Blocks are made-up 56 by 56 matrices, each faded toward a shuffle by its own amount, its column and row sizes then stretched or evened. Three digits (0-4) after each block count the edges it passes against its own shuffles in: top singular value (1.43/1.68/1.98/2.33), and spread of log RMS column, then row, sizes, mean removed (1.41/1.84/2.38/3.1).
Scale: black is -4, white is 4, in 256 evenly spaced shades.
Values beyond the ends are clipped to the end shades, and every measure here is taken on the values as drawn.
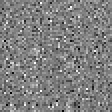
2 1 0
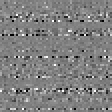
2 0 4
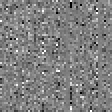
0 4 1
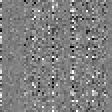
3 4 1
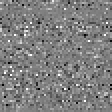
1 0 3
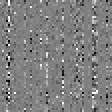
3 4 0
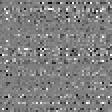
3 1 4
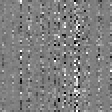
2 4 0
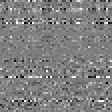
3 0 4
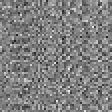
4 1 0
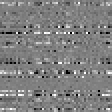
4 0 4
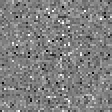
0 1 1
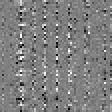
3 4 0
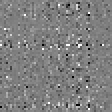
1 3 2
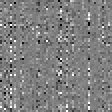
2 4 1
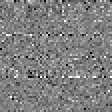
3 0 2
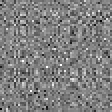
4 0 1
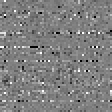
1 1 3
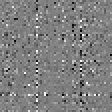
3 3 2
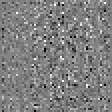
0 4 1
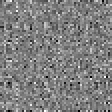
3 2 2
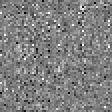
2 2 0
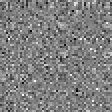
3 0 1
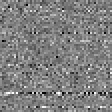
3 0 3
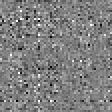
0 2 2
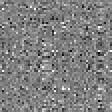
3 2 2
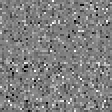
1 0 1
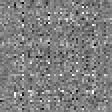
1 3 2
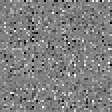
0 2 1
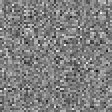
3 0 2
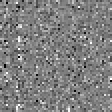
0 3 0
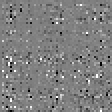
0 3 3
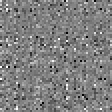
1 3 2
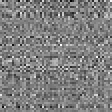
4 0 4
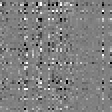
3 4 3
